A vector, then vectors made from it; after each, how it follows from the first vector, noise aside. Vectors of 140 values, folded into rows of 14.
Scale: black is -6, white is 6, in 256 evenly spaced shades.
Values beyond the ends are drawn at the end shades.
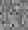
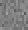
wrapped around, shrunk.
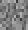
wrapped around.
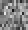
wrapped around, scaled up.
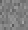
shrunk.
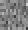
wrapped around.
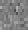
partly zeroed.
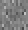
wrapped around, negated, partly zeroed.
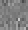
wrapped around, negated, partly zeroed.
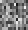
reversed, negated, scaled up.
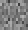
wrapped around.
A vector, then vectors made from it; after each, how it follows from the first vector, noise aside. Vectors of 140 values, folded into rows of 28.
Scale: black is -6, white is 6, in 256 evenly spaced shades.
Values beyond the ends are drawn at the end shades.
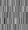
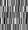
scaled up.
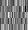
wrapped around, scaled up.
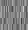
reversed, negated.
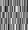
wrapped around, scaled up.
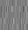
reversed, shrunk.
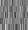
wrapped around, negated.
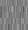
reversed, shrunk.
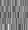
wrapped around, negated.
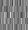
wrapped around, negated.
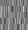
reversed, negated.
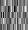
wrapped around, scaled up.
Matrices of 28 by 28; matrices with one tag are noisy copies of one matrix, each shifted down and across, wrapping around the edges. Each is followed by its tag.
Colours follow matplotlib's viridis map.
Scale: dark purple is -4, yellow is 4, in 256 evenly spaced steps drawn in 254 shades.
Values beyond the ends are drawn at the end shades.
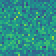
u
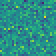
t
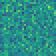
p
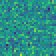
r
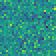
r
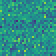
r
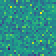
r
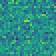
r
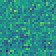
r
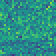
u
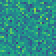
p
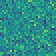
t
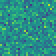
t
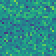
u
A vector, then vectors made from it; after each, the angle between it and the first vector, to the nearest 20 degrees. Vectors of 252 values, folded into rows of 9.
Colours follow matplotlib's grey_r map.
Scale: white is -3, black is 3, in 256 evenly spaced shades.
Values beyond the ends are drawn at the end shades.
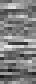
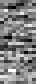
140 degrees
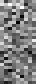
80 degrees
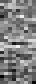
40 degrees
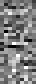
120 degrees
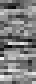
160 degrees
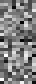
100 degrees
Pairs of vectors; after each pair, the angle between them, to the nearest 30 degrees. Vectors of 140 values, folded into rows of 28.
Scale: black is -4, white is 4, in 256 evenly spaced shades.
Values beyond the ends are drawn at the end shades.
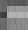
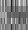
120 degrees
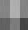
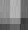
30 degrees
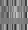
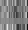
150 degrees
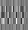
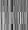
90 degrees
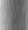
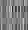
90 degrees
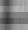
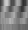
120 degrees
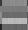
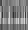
60 degrees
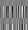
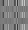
90 degrees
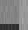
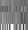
120 degrees
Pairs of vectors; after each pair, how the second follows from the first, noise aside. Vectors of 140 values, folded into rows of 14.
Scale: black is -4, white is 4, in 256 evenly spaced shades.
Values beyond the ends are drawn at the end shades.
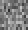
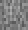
reversed, shrunk.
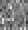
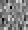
sign-scrambled.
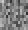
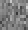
negated, partly zeroed.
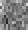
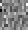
sign-scrambled.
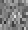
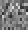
wrapped around.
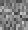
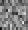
sign-scrambled.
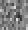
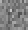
reversed, shrunk.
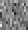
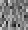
shuffled.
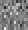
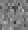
negated, partly zeroed.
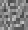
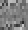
negated, partly zeroed.
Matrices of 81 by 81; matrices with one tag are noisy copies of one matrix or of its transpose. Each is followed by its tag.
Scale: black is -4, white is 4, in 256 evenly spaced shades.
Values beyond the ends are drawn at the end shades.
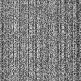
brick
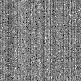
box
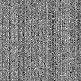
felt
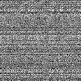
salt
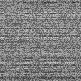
brick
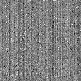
felt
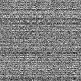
felt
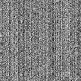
felt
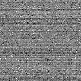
felt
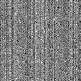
salt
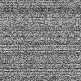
box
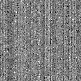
box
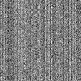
box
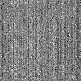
brick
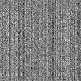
felt
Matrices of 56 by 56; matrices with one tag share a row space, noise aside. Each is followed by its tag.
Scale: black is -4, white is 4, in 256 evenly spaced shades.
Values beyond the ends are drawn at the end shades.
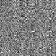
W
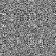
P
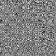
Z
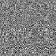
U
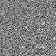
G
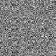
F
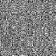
F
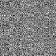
U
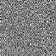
Z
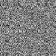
U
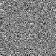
P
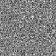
W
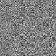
W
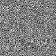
U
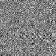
W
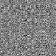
G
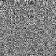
P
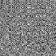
G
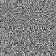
Z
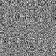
P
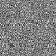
U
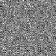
P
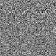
G
